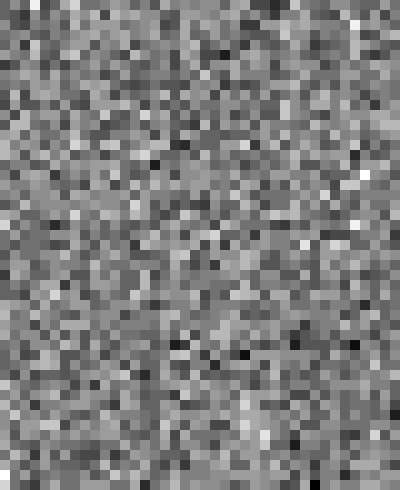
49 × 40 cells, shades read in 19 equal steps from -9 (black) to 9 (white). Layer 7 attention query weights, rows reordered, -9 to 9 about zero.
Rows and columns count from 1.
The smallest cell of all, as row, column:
49, 32
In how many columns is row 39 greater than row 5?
21
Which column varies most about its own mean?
36
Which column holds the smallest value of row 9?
23
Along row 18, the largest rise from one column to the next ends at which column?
37
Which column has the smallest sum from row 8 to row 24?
18
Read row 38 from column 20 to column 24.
4 -3 -2 -3 -2
